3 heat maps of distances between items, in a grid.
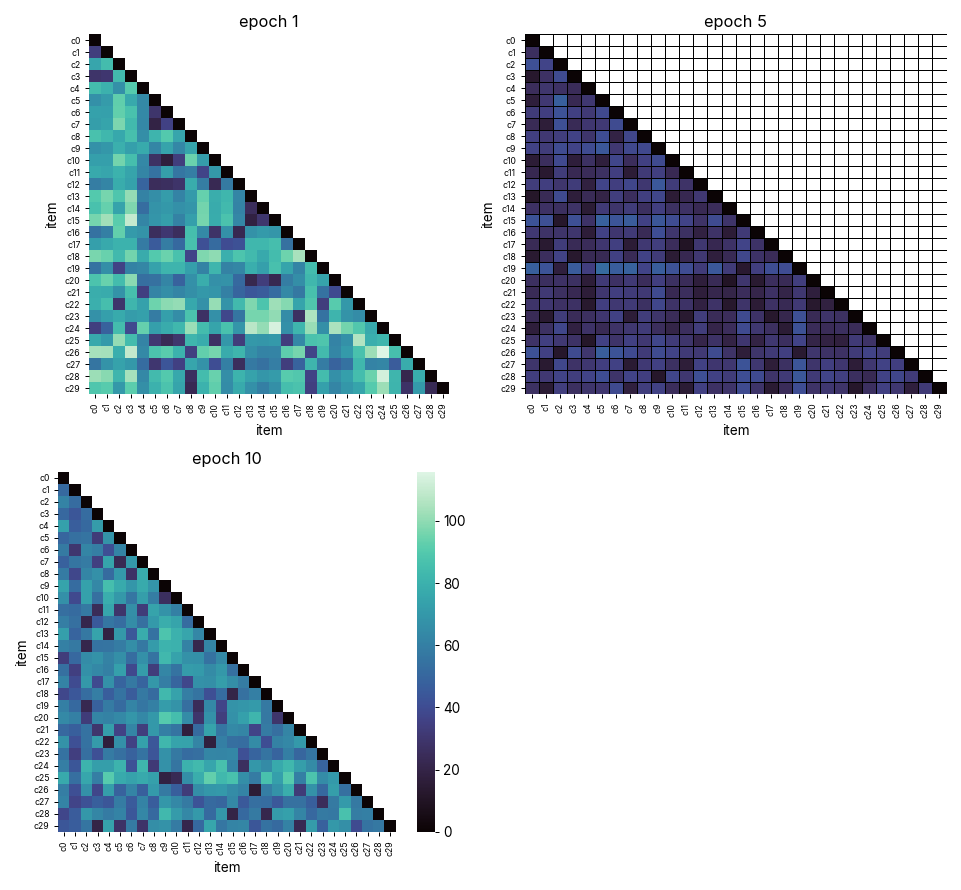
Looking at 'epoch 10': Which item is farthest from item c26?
c20
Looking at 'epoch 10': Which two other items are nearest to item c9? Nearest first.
c25, c10
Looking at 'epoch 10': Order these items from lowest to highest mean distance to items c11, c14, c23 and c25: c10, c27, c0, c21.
c21, c27, c10, c0
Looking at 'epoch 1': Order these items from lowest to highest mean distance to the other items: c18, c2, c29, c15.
c29, c15, c2, c18
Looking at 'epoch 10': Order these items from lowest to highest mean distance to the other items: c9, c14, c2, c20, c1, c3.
c1, c3, c2, c14, c20, c9
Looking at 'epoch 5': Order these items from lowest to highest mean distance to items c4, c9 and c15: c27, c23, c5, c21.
c21, c23, c27, c5
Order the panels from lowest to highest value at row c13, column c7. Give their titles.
epoch 5, epoch 1, epoch 10
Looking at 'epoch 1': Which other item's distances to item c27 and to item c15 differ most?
c24
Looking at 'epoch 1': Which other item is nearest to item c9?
c23
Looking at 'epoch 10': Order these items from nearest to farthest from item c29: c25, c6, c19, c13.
c19, c6, c25, c13
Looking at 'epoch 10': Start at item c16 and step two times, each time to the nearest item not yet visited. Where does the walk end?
c8
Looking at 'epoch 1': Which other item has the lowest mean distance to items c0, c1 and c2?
c3
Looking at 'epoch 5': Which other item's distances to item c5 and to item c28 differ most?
c9
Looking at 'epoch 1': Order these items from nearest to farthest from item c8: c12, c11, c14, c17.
c11, c14, c12, c17
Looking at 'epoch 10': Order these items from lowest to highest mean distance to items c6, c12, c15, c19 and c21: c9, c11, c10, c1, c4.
c1, c11, c4, c10, c9
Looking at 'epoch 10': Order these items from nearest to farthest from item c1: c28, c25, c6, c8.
c6, c8, c28, c25
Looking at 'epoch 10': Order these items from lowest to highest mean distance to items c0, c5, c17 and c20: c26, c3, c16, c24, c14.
c3, c26, c14, c16, c24
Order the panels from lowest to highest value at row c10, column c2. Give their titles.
epoch 5, epoch 10, epoch 1
